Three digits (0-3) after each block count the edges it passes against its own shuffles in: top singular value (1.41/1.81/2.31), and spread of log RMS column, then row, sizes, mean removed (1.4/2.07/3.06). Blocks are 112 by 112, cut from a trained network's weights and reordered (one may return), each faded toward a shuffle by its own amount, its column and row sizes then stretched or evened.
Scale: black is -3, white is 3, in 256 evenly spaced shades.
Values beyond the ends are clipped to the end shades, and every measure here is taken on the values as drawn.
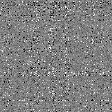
0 2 2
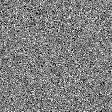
0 0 1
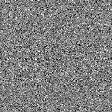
1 0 2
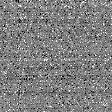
1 1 1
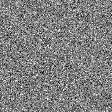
0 0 1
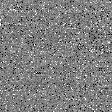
0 1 1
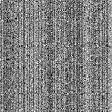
3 0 0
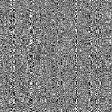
3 3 1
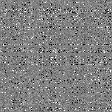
0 2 3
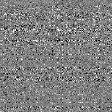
1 2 3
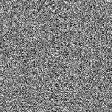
2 1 0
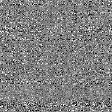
0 2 3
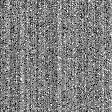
2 0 0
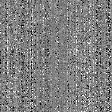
2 3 1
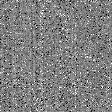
0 1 1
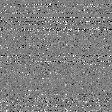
0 1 3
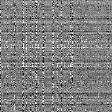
3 3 2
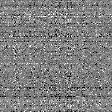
2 2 2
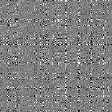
2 3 3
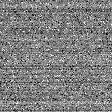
2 0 0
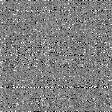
1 0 3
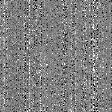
1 3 1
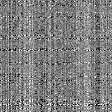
3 1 3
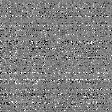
1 1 3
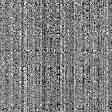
3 2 2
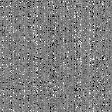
1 3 1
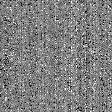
1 2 0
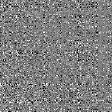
1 3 3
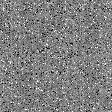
0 0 0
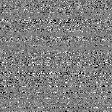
0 1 3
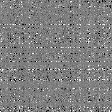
1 2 3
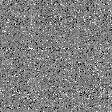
0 0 2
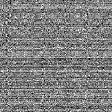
3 1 1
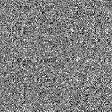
2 1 1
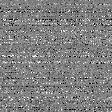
1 0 3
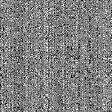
2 2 2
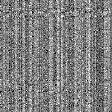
3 2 1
